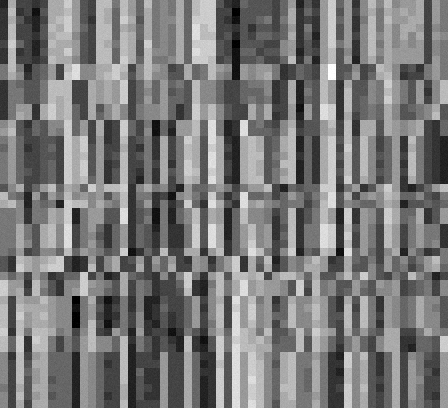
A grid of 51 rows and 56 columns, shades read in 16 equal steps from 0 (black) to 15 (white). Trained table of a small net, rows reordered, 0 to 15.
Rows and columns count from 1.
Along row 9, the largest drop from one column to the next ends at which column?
43
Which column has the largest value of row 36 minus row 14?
38
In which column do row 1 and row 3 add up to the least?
30
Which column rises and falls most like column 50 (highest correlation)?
16
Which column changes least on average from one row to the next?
50
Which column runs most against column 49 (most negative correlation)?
36
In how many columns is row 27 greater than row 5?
23
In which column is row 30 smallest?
29
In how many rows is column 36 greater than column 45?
34
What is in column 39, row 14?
9
